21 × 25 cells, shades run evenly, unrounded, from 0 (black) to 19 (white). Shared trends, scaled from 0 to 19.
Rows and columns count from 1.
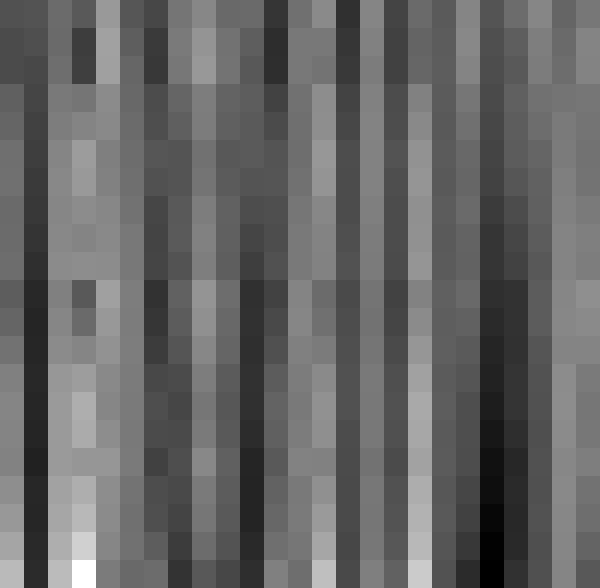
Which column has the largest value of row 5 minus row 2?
4
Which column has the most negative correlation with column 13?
16
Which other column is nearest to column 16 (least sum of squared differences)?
13
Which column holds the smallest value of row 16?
21
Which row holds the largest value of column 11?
1
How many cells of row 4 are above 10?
2
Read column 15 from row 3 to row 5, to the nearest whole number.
4 5 5
